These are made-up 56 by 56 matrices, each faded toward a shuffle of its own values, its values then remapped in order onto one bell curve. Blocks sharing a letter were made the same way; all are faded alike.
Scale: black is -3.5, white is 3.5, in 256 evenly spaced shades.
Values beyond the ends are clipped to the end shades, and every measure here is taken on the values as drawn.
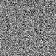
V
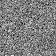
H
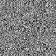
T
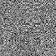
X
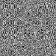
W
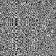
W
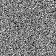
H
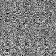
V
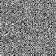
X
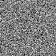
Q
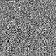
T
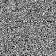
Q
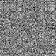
V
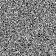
H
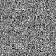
V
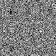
V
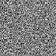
T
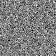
Q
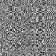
W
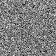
H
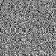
T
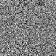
X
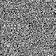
V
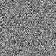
X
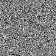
Q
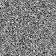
H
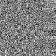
T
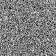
H
